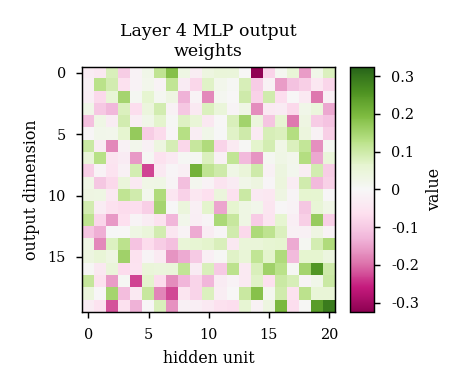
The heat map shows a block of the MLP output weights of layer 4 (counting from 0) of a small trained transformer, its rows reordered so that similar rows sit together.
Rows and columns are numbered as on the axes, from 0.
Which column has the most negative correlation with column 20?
4
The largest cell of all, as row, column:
19, 20
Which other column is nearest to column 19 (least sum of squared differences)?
16
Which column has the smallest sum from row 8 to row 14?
1
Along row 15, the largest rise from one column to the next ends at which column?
18
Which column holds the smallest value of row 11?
11
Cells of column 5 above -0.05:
16
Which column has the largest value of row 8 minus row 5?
9
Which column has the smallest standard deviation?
12
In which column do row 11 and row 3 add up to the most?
6
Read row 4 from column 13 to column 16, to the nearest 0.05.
0.15 0.05 -0.1 0.05
